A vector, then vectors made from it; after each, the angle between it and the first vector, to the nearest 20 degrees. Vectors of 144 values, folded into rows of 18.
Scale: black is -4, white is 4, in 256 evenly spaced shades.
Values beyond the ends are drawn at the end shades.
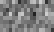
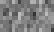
20 degrees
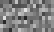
80 degrees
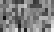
100 degrees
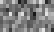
20 degrees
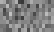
60 degrees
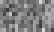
60 degrees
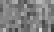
60 degrees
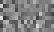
100 degrees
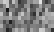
40 degrees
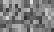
60 degrees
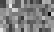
100 degrees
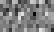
20 degrees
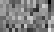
80 degrees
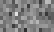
120 degrees
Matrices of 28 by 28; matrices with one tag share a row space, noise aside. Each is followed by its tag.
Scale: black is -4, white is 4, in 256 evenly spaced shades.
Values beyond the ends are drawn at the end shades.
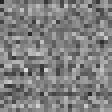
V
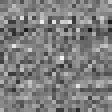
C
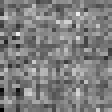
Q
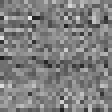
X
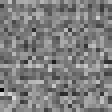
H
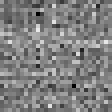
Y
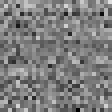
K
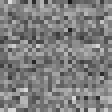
H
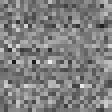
K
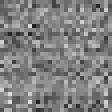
X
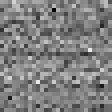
V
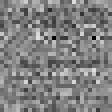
Y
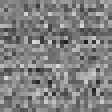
Y
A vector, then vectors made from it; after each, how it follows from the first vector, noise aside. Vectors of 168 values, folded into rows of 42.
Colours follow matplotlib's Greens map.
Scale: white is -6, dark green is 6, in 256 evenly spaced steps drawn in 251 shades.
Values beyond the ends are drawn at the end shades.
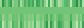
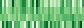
reversed, scaled up.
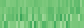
wrapped around, negated, shrunk.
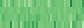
negated, partly zeroed.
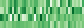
wrapped around, scaled up.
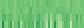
negated, partly zeroed.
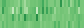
wrapped around, negated, partly zeroed.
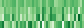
wrapped around, scaled up.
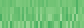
wrapped around, negated, shrunk.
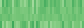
reversed, negated, shrunk.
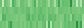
negated, partly zeroed.
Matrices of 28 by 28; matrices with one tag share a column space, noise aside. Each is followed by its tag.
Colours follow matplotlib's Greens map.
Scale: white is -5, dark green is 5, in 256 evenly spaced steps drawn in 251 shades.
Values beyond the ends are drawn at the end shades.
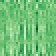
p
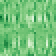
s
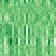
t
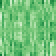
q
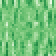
q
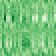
s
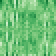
q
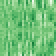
q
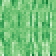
q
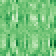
s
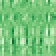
t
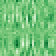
s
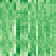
p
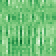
t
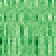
t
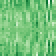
q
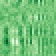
t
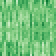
q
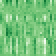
t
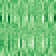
s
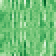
q
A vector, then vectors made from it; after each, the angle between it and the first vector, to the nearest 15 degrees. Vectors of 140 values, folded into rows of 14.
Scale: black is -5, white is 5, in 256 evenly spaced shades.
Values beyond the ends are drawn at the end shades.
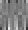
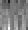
45 degrees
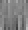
135 degrees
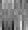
105 degrees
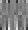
15 degrees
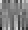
45 degrees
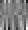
150 degrees
